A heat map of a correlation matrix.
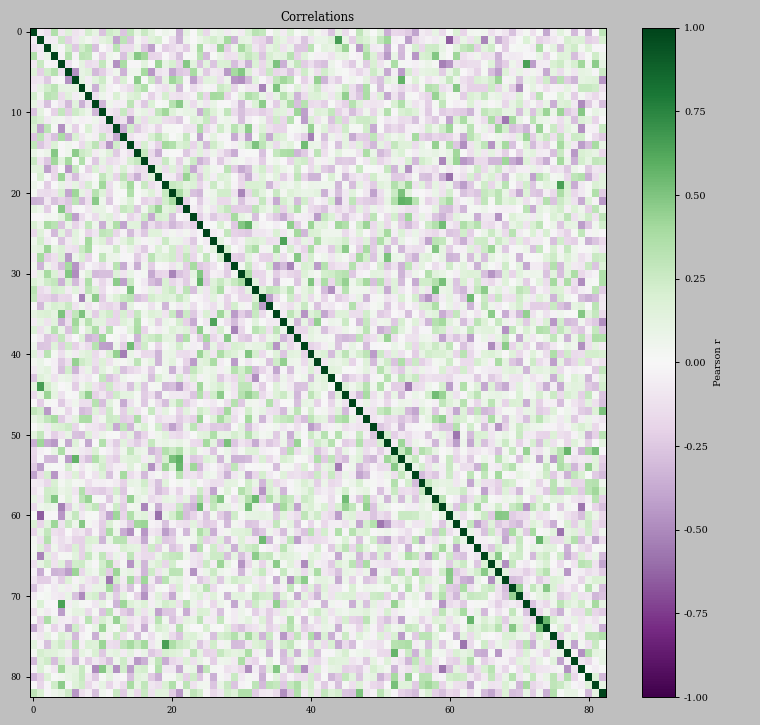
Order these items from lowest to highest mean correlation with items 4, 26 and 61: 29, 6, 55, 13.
29, 55, 6, 13
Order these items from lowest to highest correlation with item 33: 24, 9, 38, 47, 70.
38, 24, 47, 70, 9
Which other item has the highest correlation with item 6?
53
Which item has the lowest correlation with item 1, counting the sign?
60
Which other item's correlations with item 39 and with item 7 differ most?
35
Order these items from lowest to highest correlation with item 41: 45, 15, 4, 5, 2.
4, 5, 2, 45, 15
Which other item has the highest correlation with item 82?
47
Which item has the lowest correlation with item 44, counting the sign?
54
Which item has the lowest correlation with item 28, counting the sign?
5
